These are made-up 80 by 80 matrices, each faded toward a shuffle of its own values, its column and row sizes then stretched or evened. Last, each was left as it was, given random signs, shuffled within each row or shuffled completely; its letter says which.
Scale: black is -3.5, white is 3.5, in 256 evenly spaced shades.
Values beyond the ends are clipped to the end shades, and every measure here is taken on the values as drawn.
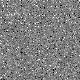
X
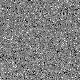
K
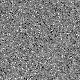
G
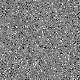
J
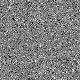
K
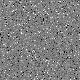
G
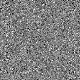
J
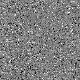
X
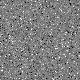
G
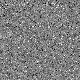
K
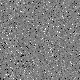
G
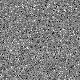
K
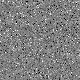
G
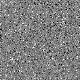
J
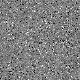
X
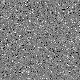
K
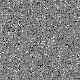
X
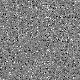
X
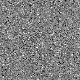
X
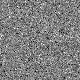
G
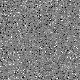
J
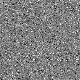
K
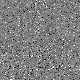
K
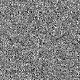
J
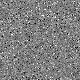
K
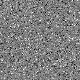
K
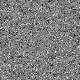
X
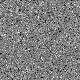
G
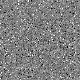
X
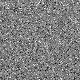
K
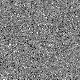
K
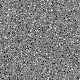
G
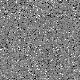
J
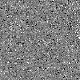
J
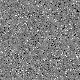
K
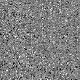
J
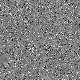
K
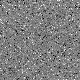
G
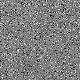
K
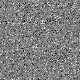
X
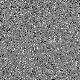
X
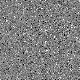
X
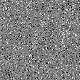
J
